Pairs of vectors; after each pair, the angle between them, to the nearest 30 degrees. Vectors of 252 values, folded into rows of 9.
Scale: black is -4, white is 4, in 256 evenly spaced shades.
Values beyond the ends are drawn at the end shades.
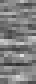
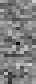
120 degrees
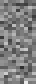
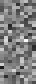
60 degrees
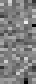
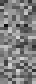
90 degrees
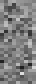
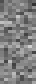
90 degrees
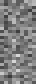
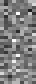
30 degrees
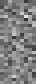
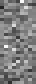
90 degrees
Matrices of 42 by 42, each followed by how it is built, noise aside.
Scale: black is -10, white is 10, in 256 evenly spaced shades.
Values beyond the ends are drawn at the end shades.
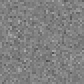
uneven columns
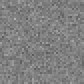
noise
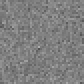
noise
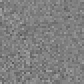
lower triangular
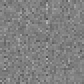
uneven columns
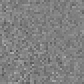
lower triangular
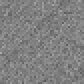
Hankel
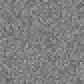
noise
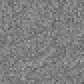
noise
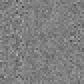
uneven columns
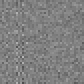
low rank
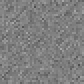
Hankel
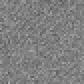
Hankel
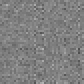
low rank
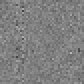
uneven columns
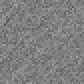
Hankel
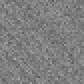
Toeplitz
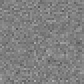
low rank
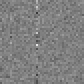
uneven columns
